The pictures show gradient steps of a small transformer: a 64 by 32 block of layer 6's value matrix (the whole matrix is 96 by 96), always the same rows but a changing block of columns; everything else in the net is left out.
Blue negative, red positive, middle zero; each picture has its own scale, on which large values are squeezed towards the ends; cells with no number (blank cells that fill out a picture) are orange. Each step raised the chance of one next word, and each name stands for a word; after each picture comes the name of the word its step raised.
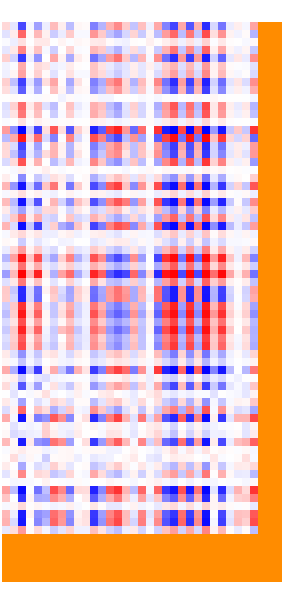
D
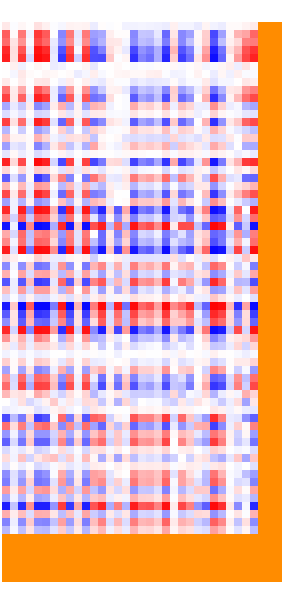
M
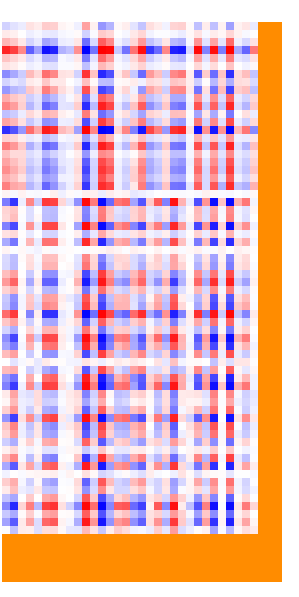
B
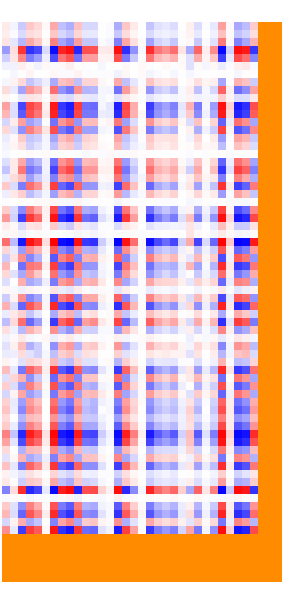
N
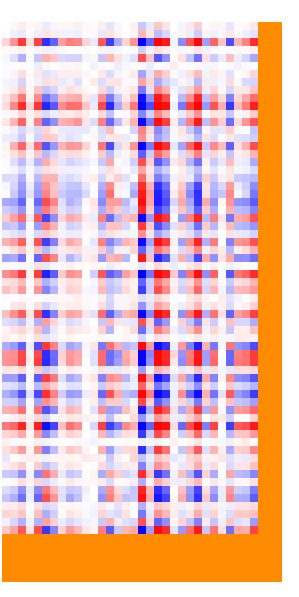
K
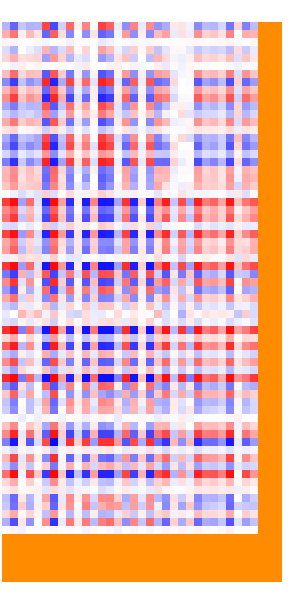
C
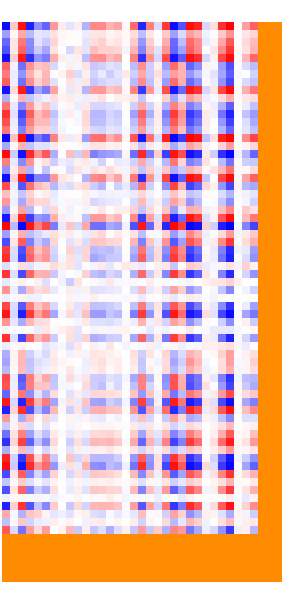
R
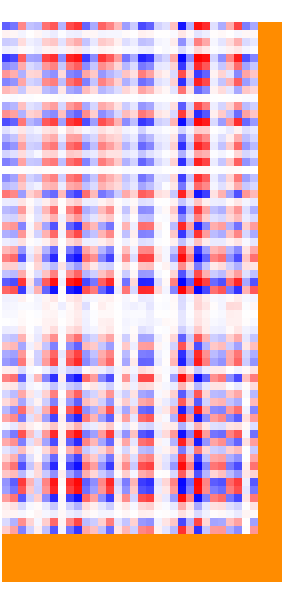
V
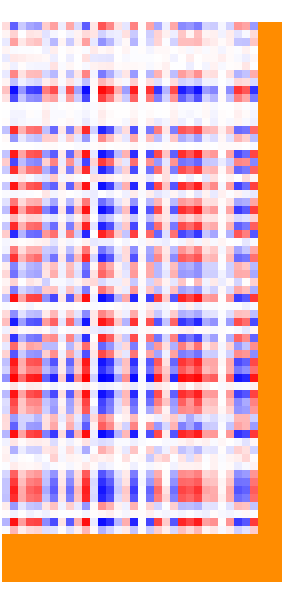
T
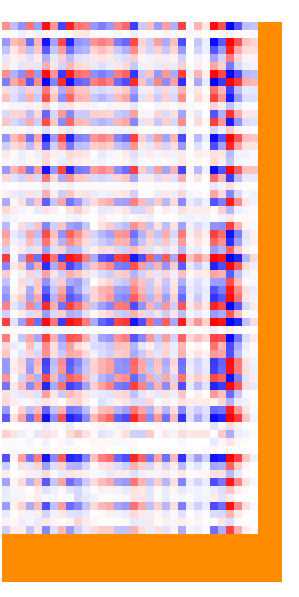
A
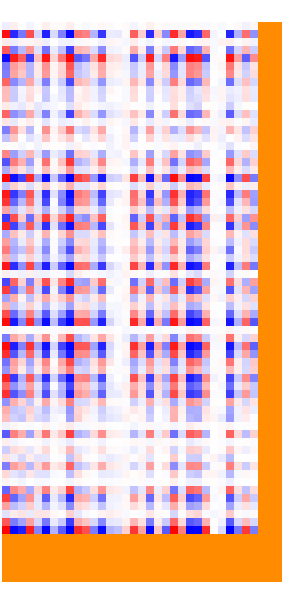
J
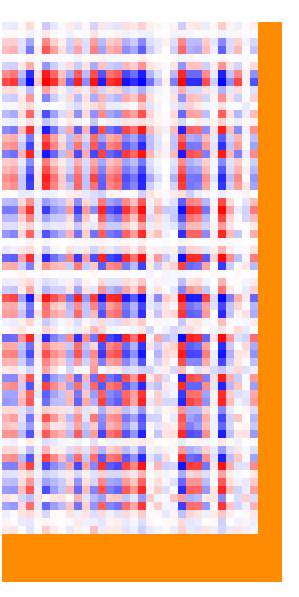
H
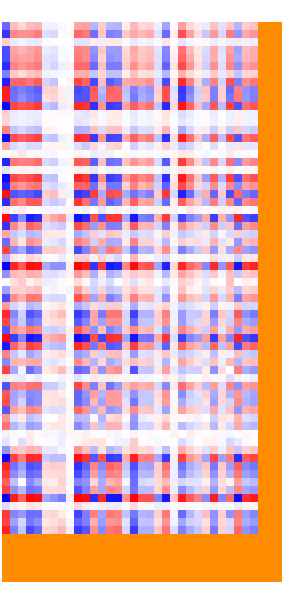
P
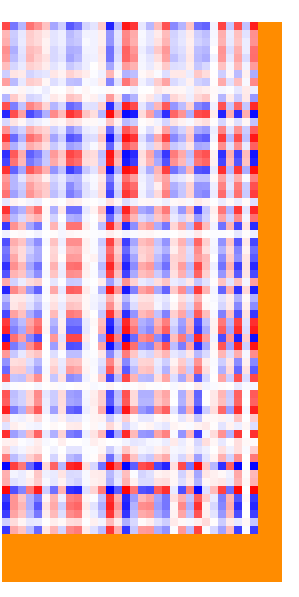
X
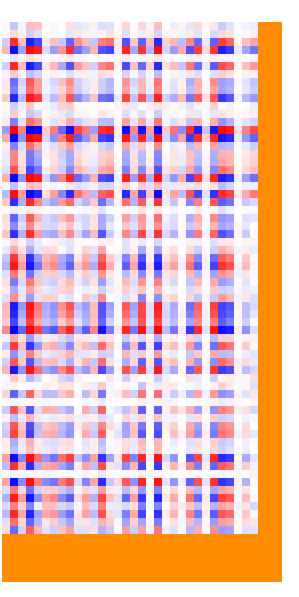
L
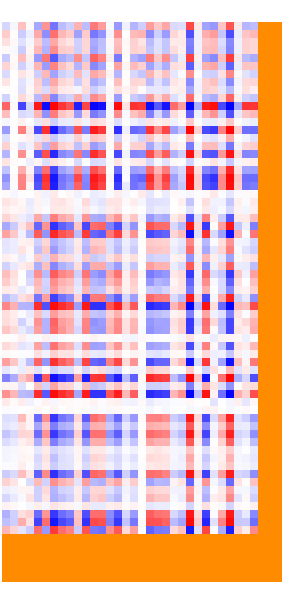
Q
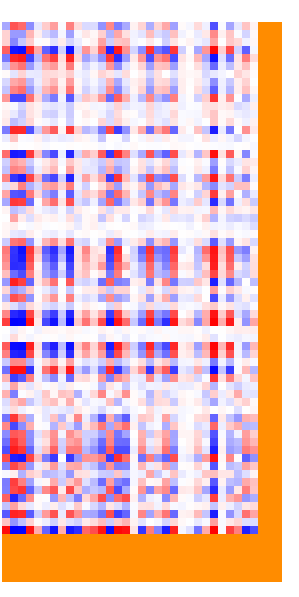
J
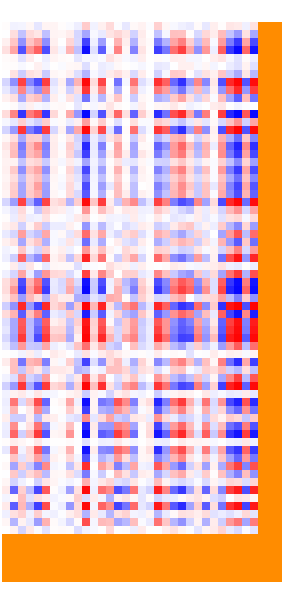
B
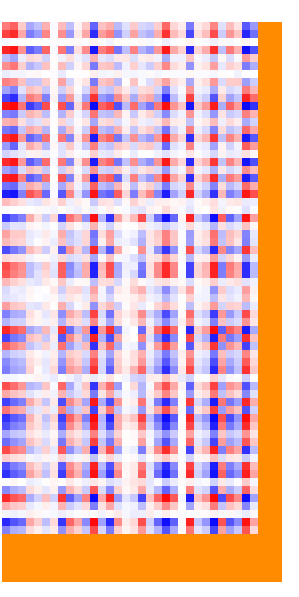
P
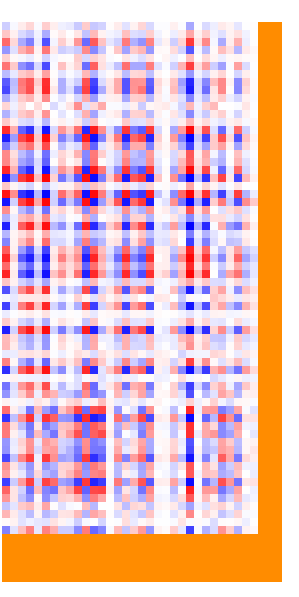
L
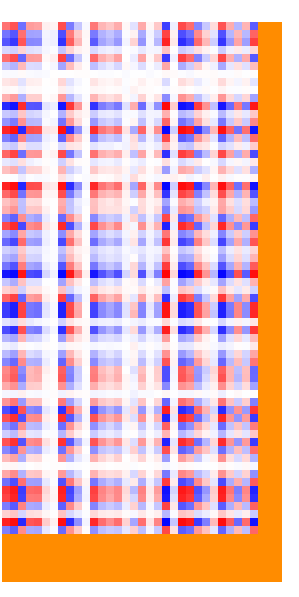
D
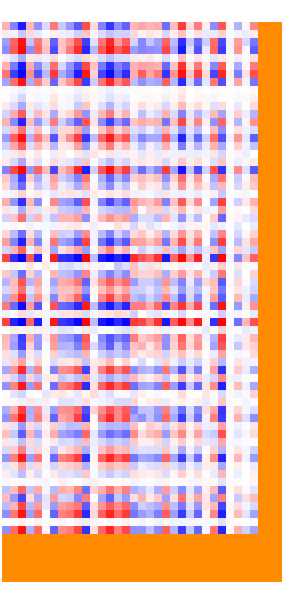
A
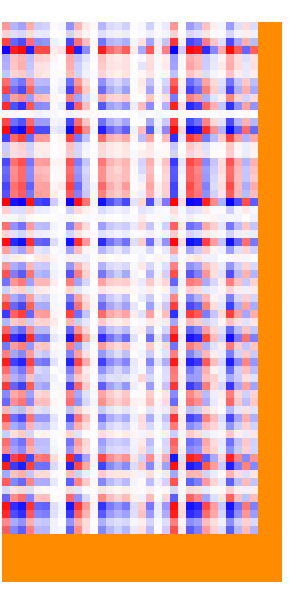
B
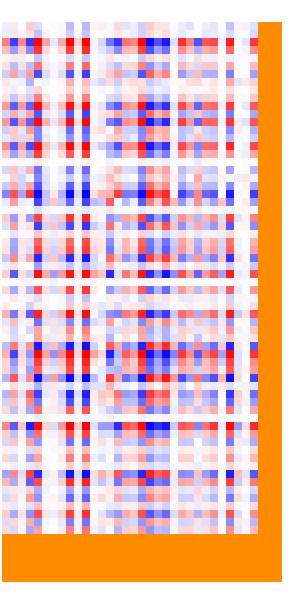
K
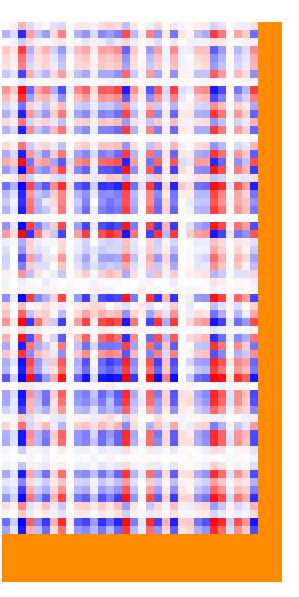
T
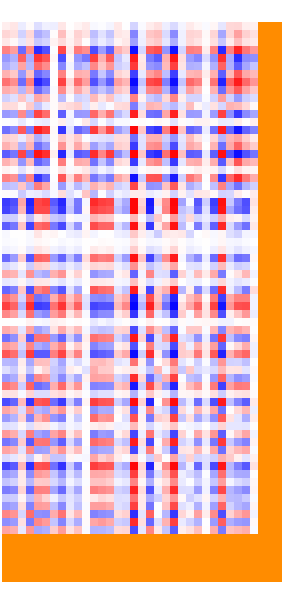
H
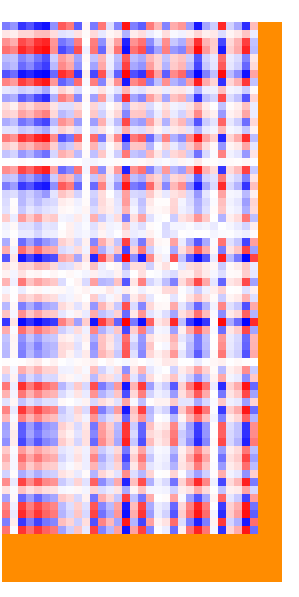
A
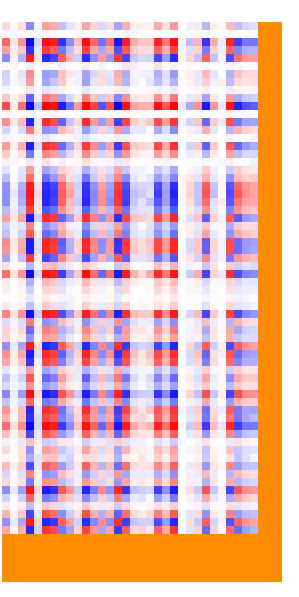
K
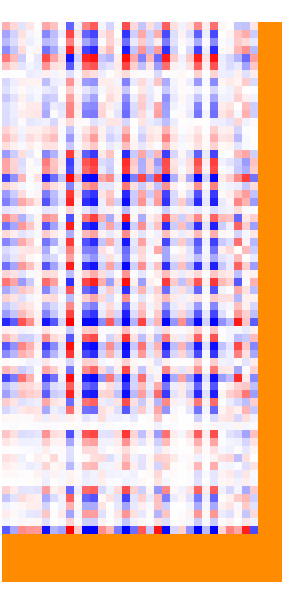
J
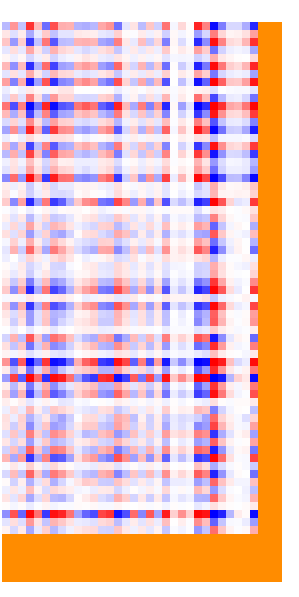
Q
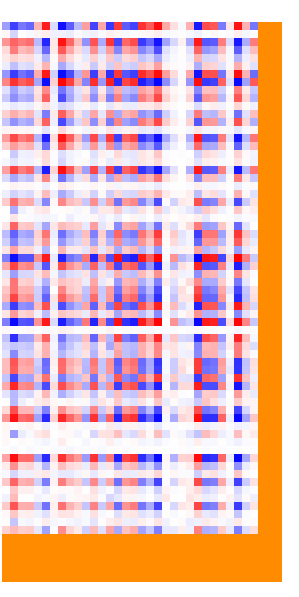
A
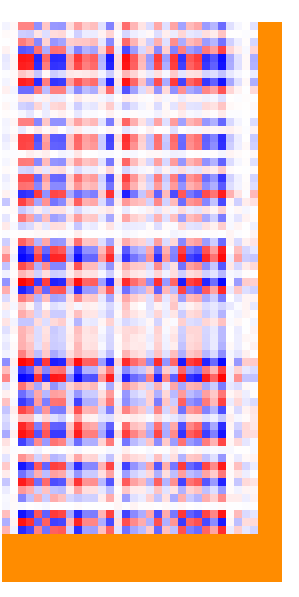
V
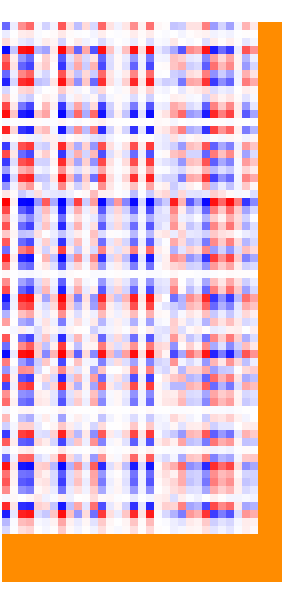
H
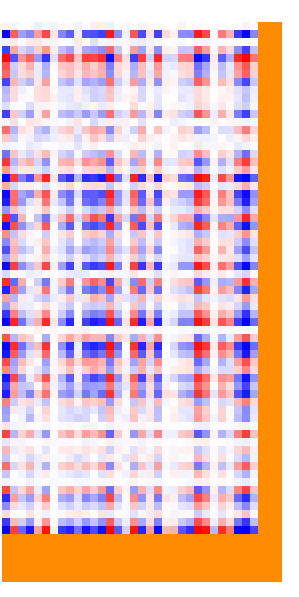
J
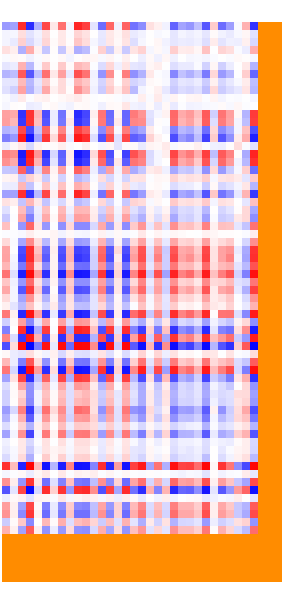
X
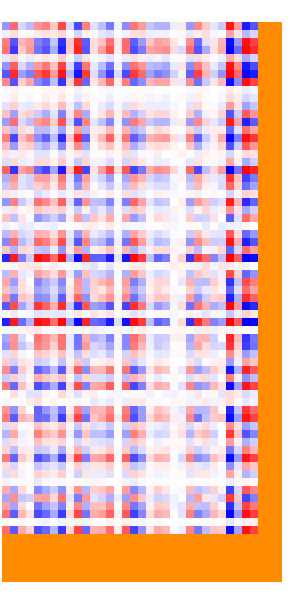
A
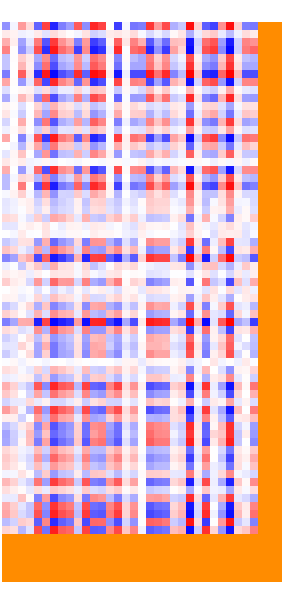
A
